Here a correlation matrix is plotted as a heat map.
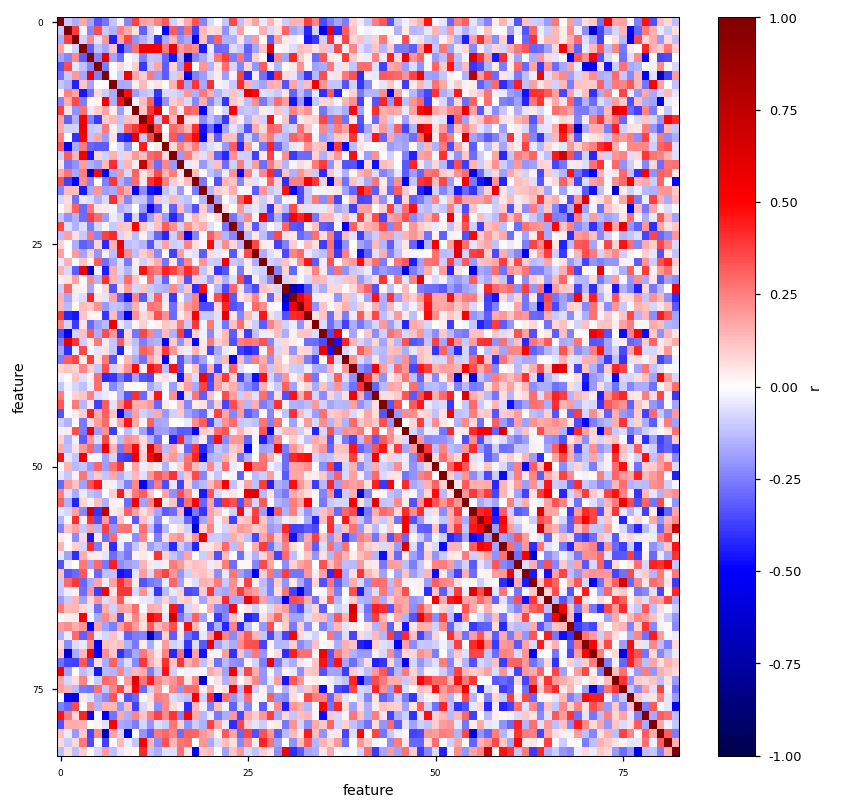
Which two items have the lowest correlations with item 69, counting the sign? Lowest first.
12, 67
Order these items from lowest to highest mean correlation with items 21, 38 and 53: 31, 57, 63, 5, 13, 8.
13, 5, 63, 8, 57, 31
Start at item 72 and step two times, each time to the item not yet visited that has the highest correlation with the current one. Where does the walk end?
3
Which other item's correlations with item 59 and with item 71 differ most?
77
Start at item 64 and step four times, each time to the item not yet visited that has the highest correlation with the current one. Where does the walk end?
19
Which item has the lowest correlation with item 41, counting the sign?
70
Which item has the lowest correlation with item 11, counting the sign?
52
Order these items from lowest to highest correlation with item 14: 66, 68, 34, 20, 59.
59, 20, 66, 34, 68
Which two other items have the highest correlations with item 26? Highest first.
53, 8
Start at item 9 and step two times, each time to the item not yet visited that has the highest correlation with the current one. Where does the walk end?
55
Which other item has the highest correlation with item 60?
62
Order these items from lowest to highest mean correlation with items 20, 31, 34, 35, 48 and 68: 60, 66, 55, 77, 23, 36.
36, 60, 23, 66, 55, 77
